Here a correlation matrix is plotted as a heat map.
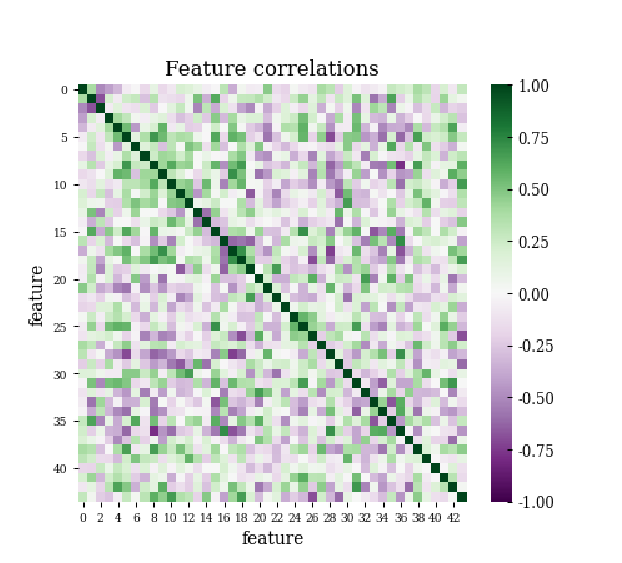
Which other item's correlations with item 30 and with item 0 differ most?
21
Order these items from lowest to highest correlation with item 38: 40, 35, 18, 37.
37, 40, 35, 18
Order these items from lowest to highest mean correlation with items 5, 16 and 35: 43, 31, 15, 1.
43, 31, 1, 15
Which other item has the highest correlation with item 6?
35
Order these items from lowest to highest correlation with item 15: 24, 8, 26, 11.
11, 26, 24, 8
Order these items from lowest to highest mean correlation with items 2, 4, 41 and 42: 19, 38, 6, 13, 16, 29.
6, 19, 13, 29, 16, 38
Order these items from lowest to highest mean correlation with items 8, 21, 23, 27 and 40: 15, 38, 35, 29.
29, 35, 15, 38
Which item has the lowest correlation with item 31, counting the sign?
34
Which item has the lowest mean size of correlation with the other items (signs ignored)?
40
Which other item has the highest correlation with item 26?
20
